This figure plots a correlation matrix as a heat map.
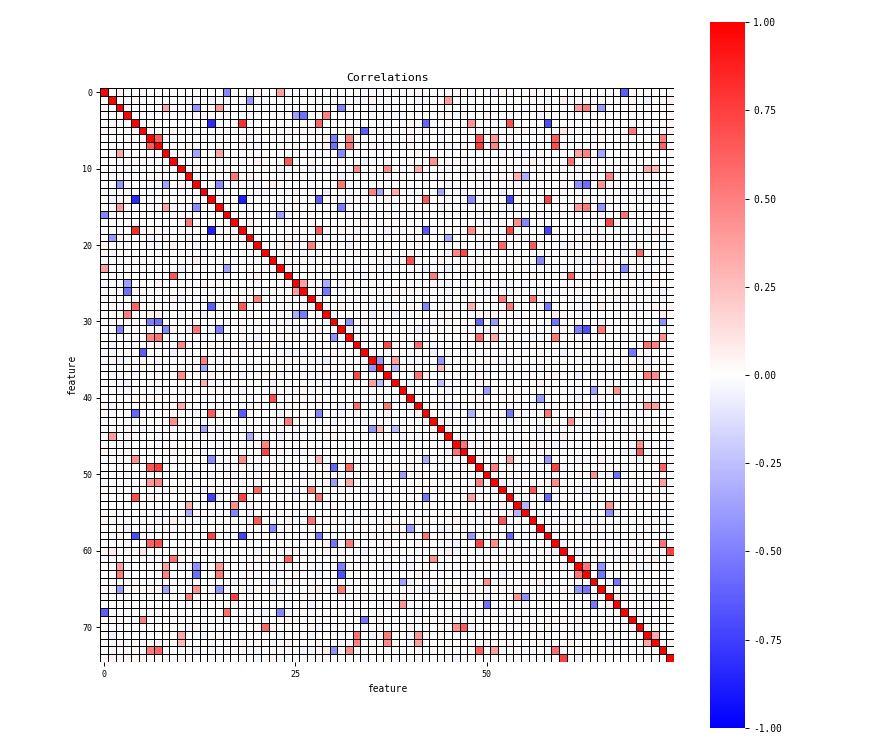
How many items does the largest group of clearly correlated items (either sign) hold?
8
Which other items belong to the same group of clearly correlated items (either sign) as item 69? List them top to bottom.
5, 34
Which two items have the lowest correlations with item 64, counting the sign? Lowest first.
67, 39
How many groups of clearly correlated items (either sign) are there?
16
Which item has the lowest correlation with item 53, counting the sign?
14
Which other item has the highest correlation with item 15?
63
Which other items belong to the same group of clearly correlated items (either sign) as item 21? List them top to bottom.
46, 47, 70
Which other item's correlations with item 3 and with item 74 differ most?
60
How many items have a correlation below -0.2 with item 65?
5
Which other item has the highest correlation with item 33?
37
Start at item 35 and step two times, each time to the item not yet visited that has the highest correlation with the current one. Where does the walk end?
38
